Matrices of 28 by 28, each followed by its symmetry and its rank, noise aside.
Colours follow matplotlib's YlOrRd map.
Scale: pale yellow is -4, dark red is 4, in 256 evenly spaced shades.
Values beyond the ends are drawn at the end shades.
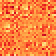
symmetric, rank four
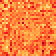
symmetric, rank five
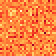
symmetric, rank five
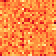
no symmetry, rank six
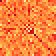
symmetric, rank six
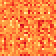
no symmetry, rank five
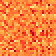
no symmetry, rank six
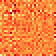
no symmetry, rank four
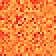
symmetric, rank six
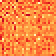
symmetric, rank four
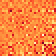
symmetric, rank four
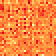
antisymmetric, rank six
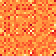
symmetric, rank four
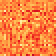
no symmetry, rank four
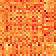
no symmetry, rank four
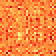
no symmetry, rank five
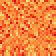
antisymmetric, rank six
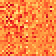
no symmetry, rank six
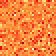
symmetric, rank six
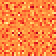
no symmetry, rank four
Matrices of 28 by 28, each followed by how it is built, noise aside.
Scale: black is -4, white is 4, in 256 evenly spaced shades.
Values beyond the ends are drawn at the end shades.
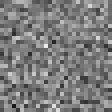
noise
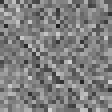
Toeplitz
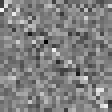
banded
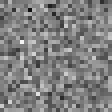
noise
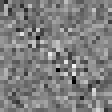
banded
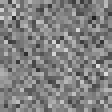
Toeplitz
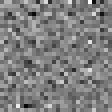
uneven rows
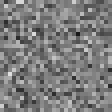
Toeplitz
